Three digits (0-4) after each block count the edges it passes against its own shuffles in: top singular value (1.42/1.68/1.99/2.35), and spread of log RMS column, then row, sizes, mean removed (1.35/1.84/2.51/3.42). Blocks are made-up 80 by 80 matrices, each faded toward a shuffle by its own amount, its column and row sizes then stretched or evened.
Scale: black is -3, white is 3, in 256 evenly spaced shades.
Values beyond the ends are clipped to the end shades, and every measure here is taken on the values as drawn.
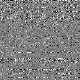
2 0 4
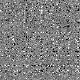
1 2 3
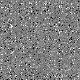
0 2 2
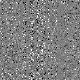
1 3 1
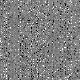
2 3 0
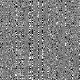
3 4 1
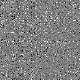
2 2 2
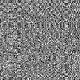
4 1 0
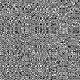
4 0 1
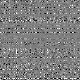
3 2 4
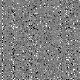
2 3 1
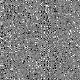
3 2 1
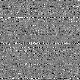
1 1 4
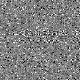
2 0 2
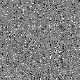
0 2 0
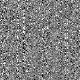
2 3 0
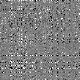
4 3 3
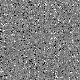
0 2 0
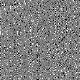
2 3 0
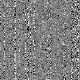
1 4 0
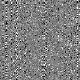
3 3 0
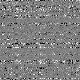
3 1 4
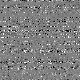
1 0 4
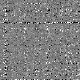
1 2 3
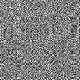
4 1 1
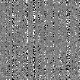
1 4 2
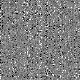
0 3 1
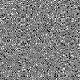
4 0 1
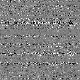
2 1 4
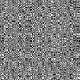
4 3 2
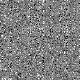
1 3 0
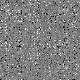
0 2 2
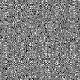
4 1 1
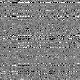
4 1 4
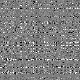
3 2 4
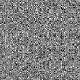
3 2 1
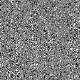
1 3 0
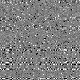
4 0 3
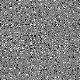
1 2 2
